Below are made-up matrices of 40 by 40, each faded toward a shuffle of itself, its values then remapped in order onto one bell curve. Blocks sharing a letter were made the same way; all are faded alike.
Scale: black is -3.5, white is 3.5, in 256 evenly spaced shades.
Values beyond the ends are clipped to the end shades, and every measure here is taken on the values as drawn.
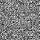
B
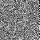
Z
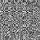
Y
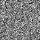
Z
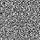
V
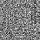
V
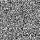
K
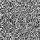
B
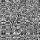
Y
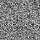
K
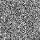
Z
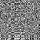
Y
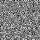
K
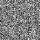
Z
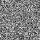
K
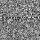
K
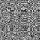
Y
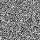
K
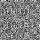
V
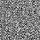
B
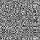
Y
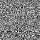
K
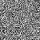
V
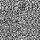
Y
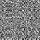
Y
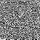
K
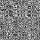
Y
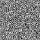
V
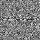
K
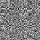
Y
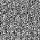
B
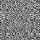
Y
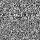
K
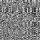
Y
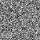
B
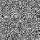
V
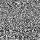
K
